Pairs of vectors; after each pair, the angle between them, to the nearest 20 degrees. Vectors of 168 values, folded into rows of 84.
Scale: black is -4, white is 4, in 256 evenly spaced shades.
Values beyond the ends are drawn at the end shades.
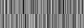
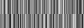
140 degrees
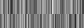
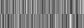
120 degrees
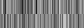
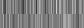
40 degrees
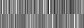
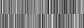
40 degrees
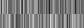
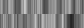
100 degrees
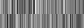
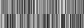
40 degrees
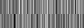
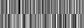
100 degrees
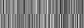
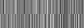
20 degrees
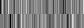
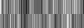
140 degrees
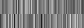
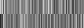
80 degrees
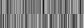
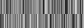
40 degrees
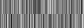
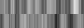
80 degrees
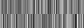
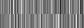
100 degrees
